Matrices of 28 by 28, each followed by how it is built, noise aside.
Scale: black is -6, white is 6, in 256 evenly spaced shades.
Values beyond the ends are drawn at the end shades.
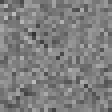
diagonal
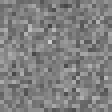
noise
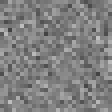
Toeplitz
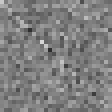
diagonal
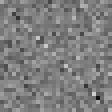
diagonal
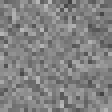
Toeplitz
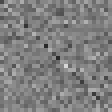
diagonal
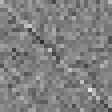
diagonal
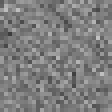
Toeplitz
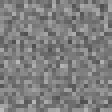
repeating columns
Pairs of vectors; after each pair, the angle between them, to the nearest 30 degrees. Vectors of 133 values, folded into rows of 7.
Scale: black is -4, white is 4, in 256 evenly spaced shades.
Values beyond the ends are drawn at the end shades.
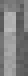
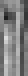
90 degrees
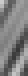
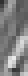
150 degrees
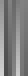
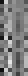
120 degrees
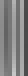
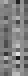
60 degrees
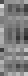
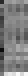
60 degrees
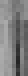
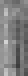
30 degrees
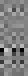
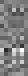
150 degrees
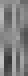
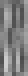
150 degrees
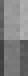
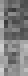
150 degrees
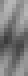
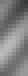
120 degrees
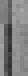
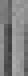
30 degrees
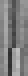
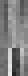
150 degrees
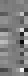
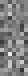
120 degrees
